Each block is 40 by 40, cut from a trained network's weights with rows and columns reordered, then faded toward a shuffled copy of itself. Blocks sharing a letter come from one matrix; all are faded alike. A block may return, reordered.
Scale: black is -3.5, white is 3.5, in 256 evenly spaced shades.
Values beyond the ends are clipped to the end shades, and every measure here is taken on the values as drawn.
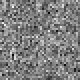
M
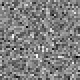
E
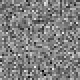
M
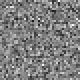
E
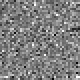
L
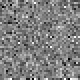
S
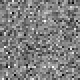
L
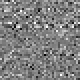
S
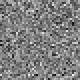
E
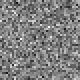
E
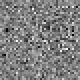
L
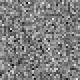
M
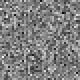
M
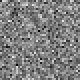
E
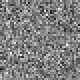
M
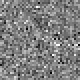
L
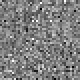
L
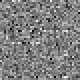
L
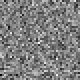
E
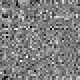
S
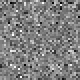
L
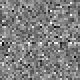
S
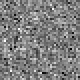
L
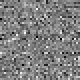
S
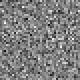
E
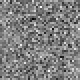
M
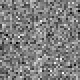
M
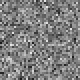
E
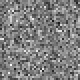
M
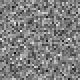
E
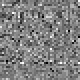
S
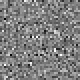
L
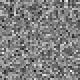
E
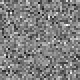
E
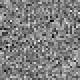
M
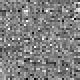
S
